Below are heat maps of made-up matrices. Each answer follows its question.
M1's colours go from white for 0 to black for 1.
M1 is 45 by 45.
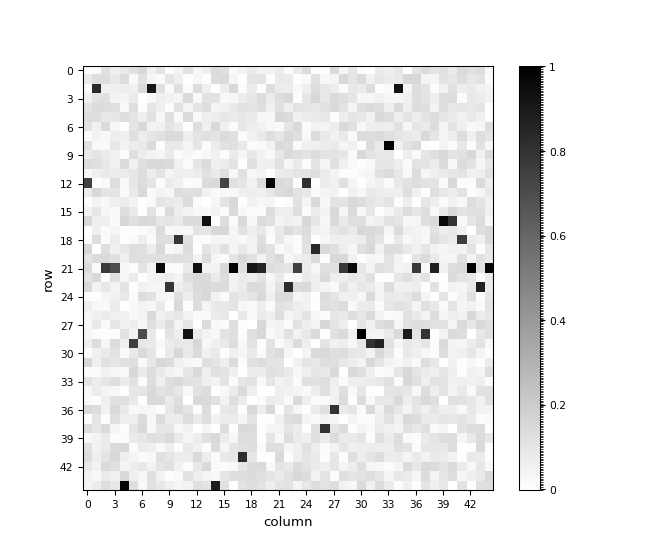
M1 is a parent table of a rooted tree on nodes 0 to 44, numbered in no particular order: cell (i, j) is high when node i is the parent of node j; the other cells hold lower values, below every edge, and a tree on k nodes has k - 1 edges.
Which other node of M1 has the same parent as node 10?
41
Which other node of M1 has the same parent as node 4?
14
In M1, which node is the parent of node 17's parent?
18
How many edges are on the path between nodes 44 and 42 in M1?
2
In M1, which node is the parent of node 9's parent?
21
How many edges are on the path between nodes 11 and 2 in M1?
3
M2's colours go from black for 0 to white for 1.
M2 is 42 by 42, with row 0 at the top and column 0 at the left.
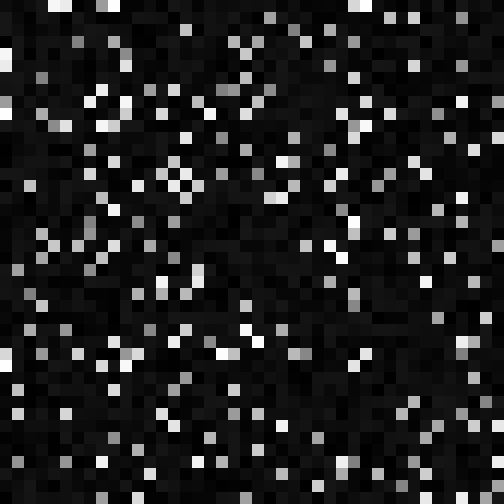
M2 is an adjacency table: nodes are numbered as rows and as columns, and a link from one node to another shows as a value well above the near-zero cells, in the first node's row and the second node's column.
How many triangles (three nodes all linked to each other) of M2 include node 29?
8
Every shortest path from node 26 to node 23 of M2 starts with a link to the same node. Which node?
node 36
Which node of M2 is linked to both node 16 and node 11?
node 15
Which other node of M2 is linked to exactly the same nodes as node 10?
node 0
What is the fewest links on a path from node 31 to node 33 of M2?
5
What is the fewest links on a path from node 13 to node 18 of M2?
2
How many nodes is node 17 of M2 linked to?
3
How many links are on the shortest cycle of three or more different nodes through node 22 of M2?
4
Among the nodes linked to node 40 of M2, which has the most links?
node 41
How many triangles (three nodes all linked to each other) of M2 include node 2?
2
